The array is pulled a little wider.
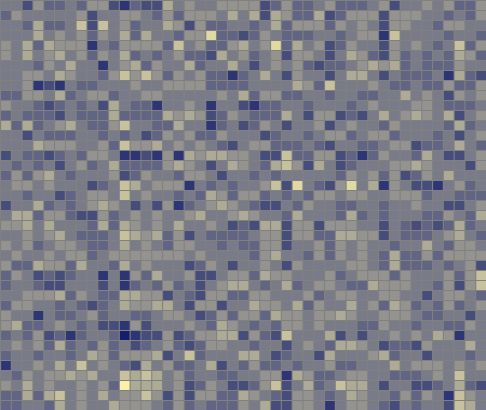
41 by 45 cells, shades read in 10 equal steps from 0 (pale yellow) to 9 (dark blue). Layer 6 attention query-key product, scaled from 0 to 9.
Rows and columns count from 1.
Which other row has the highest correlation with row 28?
29
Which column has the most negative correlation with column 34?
27
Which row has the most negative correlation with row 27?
12
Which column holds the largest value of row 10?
42
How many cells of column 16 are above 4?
24
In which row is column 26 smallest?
5
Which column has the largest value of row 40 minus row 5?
26
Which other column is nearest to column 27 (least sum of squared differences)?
22
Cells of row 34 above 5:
19
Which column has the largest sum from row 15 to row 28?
36
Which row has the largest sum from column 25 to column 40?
15
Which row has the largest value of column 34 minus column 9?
16
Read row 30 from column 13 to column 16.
3 4 4 7
